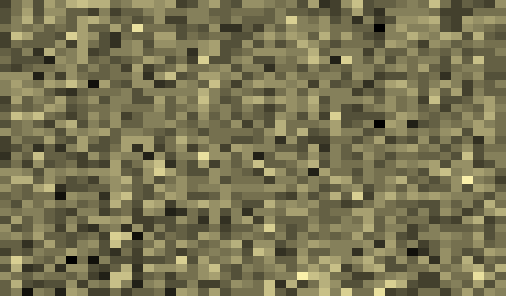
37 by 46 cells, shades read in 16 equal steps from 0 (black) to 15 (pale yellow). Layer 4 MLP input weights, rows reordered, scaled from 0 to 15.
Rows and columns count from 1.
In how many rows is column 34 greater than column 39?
18
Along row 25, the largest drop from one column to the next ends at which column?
34
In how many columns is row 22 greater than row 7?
23
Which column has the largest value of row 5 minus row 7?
2
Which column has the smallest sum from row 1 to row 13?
35
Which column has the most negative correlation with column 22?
13
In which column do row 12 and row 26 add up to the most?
19
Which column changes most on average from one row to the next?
7
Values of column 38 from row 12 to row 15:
10 8 8 9
